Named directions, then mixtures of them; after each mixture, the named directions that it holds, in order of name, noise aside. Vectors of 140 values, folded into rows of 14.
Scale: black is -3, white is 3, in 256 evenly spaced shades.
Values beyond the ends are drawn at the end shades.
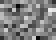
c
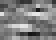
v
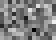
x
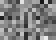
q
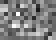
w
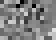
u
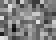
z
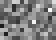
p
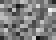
c.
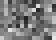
u, x.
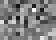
q, u.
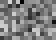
u, x, z.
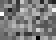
c, q, v.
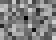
w, x.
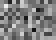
q, w, x.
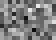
x.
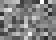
p, q, z.
